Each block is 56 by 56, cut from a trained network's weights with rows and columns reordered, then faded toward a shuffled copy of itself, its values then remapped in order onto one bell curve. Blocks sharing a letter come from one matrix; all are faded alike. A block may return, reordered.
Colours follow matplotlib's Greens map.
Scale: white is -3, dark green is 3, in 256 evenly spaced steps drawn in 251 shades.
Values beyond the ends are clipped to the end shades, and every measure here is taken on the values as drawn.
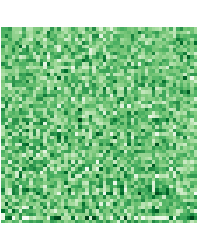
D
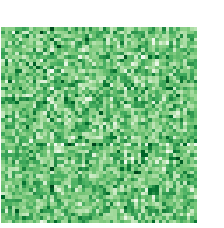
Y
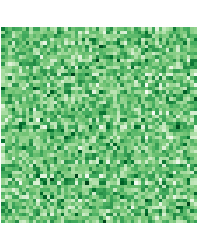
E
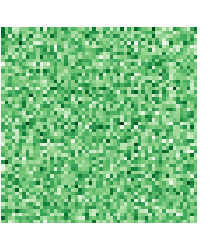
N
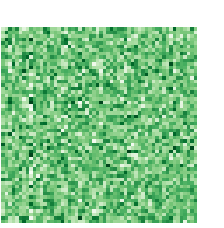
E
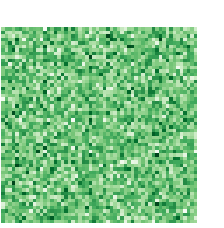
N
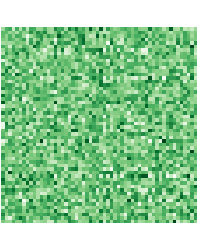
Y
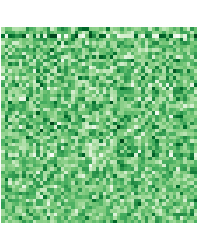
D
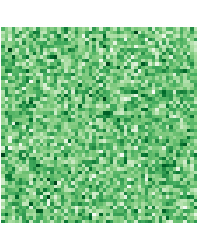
N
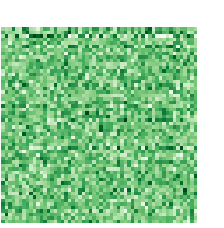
D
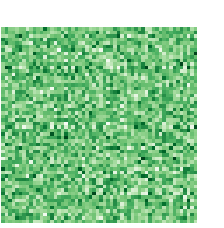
Y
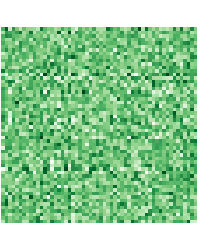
Y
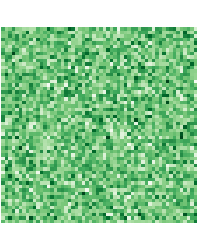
N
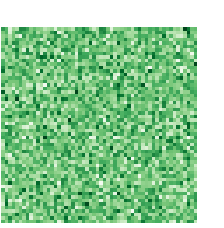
N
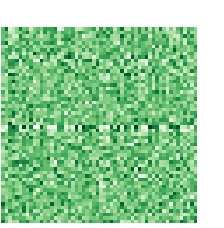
D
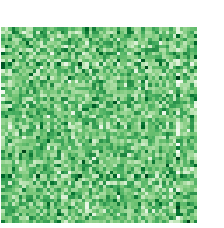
E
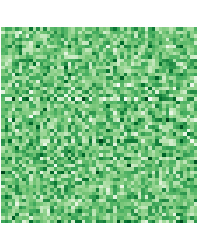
D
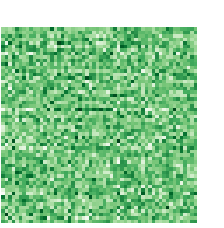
Y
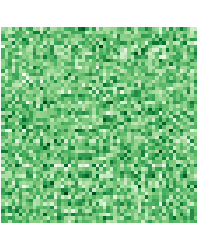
E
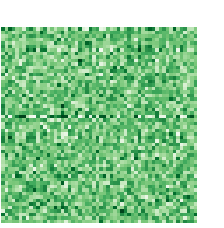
D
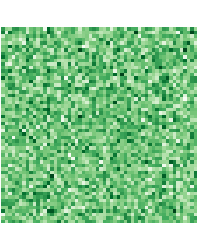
N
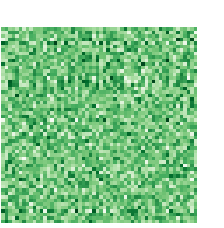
Y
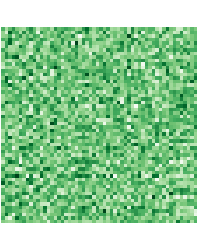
Y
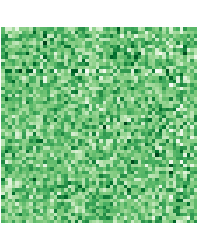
Y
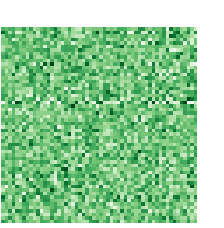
D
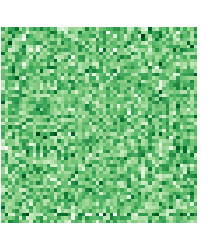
Y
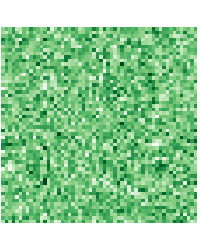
N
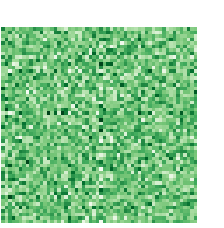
E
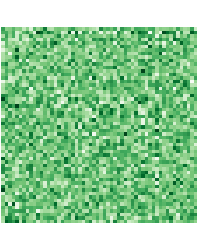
Y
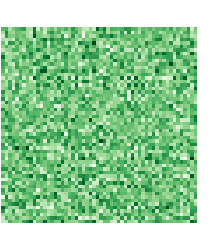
E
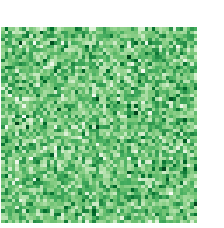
N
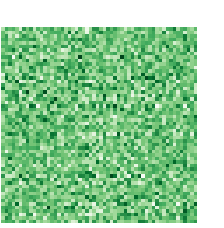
Y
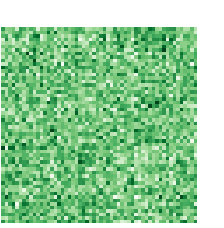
E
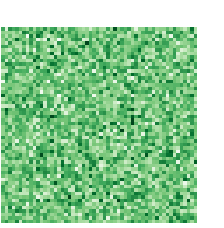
N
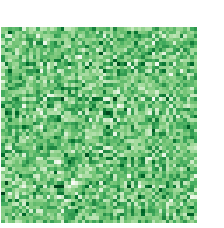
Y
